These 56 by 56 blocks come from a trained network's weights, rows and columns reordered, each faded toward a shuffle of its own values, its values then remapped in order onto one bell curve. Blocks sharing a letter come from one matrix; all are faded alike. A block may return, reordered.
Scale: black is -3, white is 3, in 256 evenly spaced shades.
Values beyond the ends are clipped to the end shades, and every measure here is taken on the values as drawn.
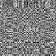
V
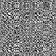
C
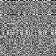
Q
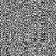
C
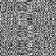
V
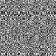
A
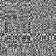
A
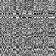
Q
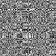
V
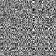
A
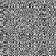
C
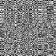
A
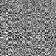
V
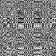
Q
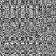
A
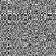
A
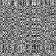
V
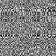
A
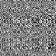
C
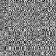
C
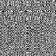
V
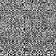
Q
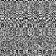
Q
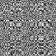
V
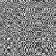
C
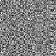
C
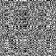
A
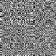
C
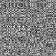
V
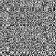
A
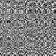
C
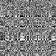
Q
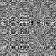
V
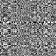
V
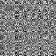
C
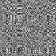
V
